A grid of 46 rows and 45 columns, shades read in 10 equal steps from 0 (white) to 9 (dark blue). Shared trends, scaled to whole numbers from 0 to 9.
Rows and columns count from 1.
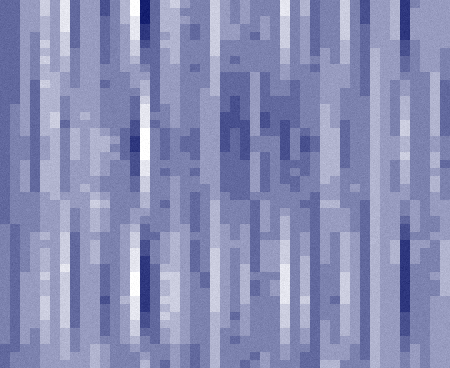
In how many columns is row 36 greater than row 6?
7
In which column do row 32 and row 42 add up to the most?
41
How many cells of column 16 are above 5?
26
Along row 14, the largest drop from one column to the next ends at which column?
15
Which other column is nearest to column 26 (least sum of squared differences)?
21
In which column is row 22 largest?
14
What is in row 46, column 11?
4
